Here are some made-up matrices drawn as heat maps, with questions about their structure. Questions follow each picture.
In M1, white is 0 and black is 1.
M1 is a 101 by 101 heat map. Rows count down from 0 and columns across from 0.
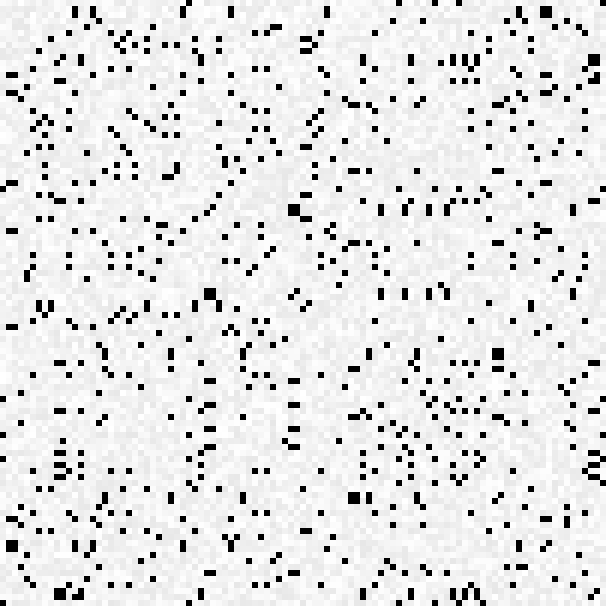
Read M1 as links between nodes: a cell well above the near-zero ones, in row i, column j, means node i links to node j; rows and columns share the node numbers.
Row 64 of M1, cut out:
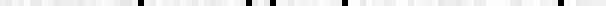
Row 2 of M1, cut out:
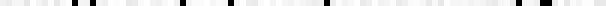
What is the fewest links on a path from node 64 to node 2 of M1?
5
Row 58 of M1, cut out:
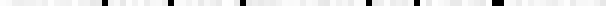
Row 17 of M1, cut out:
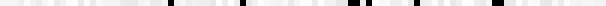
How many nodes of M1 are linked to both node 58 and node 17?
6
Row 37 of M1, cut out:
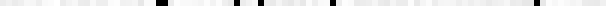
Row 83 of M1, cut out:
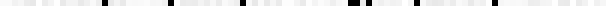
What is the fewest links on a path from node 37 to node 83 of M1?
4
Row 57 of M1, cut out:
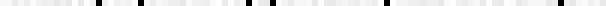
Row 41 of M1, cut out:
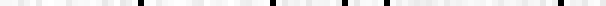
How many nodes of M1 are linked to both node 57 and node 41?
4
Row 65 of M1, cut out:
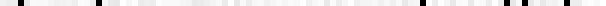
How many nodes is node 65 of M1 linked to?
6
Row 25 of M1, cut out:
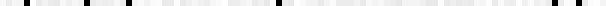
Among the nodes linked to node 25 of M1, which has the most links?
node 21
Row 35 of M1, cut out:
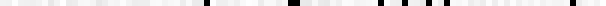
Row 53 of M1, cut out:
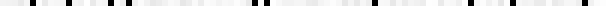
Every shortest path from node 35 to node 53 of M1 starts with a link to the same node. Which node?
node 95
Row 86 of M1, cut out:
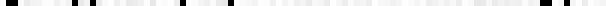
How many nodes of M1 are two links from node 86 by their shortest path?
8
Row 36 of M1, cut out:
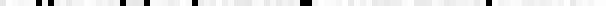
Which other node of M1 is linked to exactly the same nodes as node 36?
node 88
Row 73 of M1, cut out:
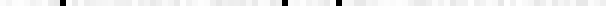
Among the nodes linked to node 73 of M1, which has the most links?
node 10
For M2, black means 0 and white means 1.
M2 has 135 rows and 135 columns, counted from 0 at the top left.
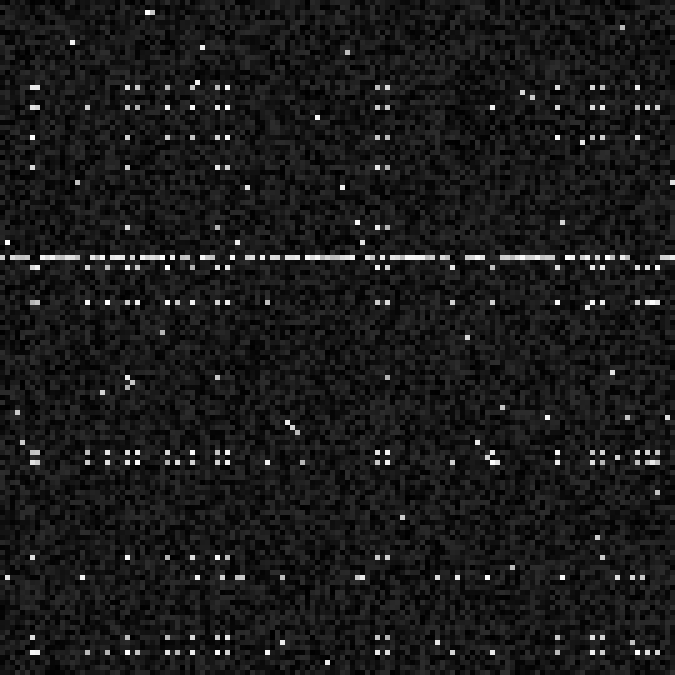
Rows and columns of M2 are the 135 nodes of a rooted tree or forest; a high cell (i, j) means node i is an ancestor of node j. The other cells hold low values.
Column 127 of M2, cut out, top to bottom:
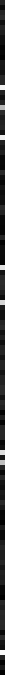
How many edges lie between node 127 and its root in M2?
8
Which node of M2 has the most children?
51
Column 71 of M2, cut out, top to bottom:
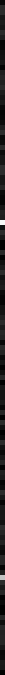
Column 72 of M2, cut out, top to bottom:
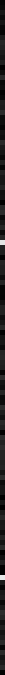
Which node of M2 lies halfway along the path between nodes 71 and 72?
115
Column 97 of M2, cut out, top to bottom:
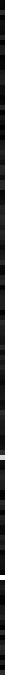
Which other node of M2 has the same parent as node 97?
123
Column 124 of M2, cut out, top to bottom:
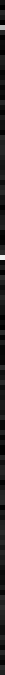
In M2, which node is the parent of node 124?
5
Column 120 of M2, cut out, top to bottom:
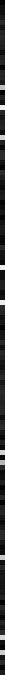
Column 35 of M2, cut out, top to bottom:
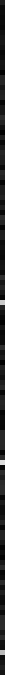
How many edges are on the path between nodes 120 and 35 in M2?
9
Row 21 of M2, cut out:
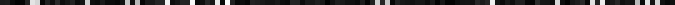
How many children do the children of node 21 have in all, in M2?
3
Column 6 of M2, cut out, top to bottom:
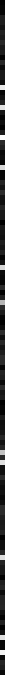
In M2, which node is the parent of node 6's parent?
111
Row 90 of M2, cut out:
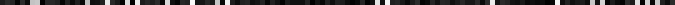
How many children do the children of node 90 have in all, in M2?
3
